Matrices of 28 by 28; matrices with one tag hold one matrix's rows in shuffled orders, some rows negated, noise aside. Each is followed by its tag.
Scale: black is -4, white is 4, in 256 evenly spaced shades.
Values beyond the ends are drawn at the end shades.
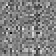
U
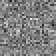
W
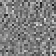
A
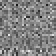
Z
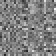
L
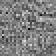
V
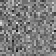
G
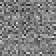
Z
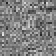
V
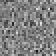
A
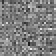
V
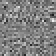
W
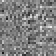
V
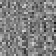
L
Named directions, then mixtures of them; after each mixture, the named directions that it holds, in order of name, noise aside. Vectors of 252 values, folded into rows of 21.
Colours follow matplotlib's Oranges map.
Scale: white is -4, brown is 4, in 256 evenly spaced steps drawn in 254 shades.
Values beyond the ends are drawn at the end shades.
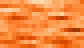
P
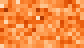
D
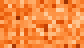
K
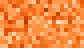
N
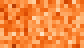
K, N.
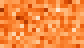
D, K, N.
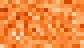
D, K, N.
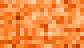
K, P.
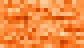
D, N, P.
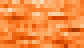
P.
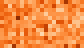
K.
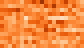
K, N, P.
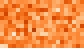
D, K, N.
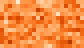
D, N, P.
